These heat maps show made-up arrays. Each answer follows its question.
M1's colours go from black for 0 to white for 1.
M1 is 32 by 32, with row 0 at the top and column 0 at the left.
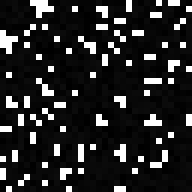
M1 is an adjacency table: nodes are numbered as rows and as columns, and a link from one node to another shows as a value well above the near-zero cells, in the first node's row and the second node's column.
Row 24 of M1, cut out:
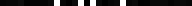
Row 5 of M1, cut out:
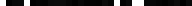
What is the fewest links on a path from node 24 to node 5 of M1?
4
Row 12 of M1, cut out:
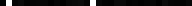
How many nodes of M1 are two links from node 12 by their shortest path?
8
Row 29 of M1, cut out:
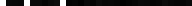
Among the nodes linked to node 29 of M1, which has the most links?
node 0
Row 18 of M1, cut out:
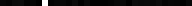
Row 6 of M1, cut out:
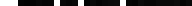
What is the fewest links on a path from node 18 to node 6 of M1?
3
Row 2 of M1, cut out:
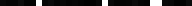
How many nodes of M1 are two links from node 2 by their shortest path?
10
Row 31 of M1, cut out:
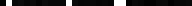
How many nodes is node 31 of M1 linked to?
4
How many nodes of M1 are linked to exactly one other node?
2
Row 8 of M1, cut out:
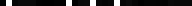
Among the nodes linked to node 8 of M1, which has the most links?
node 1
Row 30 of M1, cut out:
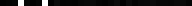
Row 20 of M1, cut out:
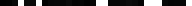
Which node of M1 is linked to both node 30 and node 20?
node 3
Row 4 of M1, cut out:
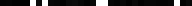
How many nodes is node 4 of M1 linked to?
5
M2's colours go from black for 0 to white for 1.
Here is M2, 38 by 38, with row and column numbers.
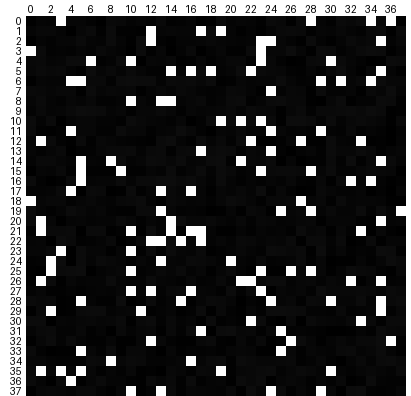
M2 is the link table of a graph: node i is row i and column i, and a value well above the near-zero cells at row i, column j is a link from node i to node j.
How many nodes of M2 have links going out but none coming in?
1
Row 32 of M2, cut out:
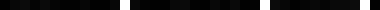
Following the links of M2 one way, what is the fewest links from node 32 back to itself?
2
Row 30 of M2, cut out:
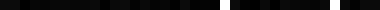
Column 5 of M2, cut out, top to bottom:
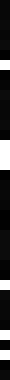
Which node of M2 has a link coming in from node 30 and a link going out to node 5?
node 33
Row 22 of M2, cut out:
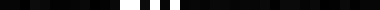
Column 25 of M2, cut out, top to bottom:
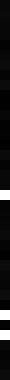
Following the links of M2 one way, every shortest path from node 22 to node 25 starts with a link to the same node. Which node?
node 12
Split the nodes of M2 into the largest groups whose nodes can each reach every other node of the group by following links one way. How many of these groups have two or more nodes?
1
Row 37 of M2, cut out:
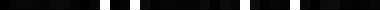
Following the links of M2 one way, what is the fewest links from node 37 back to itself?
3
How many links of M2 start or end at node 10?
10
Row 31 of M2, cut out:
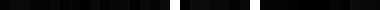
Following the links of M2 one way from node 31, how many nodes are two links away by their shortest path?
8
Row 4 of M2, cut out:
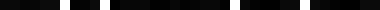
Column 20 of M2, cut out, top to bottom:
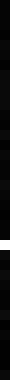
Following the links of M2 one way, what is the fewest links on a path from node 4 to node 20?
5
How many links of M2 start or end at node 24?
9
